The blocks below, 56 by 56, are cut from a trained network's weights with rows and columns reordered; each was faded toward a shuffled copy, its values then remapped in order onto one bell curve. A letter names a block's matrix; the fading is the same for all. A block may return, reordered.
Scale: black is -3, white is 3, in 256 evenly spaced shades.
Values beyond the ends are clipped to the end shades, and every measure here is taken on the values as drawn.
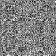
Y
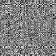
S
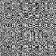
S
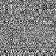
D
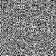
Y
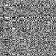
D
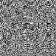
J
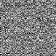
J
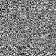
Y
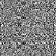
S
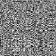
S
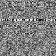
D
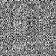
Y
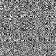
J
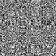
Y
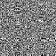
J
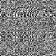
S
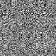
J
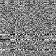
D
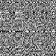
D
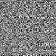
J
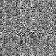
Y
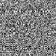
J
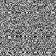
D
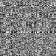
D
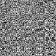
S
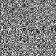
S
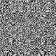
Y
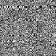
J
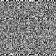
D
